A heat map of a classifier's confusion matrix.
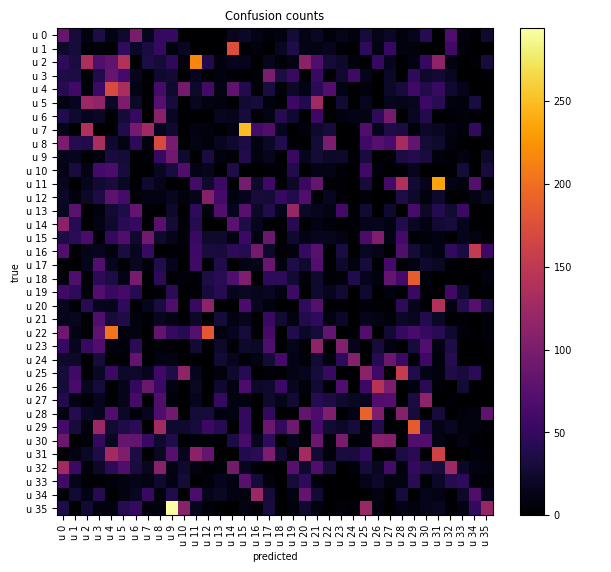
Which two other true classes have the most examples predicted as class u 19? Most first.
u 13, u 29
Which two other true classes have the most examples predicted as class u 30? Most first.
u 27, u 23
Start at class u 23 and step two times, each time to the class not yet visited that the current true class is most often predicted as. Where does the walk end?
u 3
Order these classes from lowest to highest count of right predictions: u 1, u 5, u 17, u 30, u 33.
u 1, u 33, u 30, u 17, u 5
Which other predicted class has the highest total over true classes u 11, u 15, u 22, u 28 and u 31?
u 4
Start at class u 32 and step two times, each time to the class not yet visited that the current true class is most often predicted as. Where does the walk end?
u 6
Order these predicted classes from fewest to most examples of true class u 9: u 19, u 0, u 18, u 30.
u 18, u 0, u 30, u 19
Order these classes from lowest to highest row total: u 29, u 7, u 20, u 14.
u 14, u 20, u 7, u 29
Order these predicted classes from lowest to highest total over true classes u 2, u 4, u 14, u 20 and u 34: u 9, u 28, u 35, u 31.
u 35, u 28, u 9, u 31
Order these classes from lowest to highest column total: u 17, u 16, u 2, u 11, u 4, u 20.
u 16, u 2, u 20, u 11, u 17, u 4
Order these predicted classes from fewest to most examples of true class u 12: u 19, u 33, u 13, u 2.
u 33, u 2, u 19, u 13
